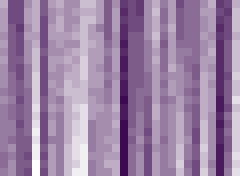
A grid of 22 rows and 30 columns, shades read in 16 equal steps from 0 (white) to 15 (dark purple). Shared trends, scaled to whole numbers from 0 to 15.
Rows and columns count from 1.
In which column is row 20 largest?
16
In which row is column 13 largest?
4
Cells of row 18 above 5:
23
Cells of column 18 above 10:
4
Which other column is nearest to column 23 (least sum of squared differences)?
14
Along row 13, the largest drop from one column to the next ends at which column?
30
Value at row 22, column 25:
11
